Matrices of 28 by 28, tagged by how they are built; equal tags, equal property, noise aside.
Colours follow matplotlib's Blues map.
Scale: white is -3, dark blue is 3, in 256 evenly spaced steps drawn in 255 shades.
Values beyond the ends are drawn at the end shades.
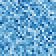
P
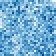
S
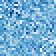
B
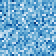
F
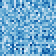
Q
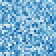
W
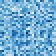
Q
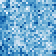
S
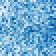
S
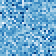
B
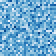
F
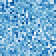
B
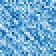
P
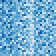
W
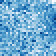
S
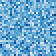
F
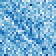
P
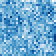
S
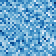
P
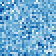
B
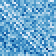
P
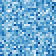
W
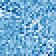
B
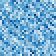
P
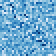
B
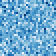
F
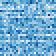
Q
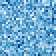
F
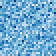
F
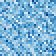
P
